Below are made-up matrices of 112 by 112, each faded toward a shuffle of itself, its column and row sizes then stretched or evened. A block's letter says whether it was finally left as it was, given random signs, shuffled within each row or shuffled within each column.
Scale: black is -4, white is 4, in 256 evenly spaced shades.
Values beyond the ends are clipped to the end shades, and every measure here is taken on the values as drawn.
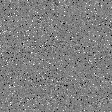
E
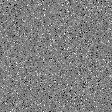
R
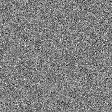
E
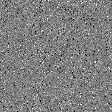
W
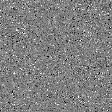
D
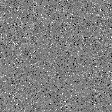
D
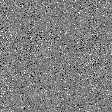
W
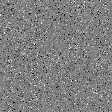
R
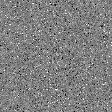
R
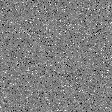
E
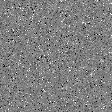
R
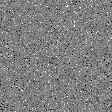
R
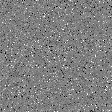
E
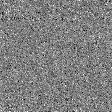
E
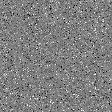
R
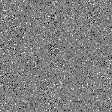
D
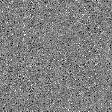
W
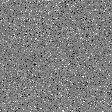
E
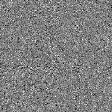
D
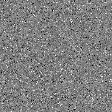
W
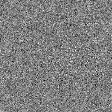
W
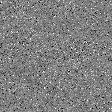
E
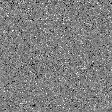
E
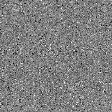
D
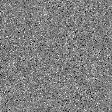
W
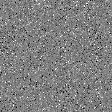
R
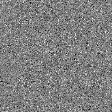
W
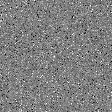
R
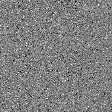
R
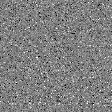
D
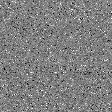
E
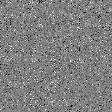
D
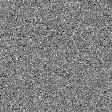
E
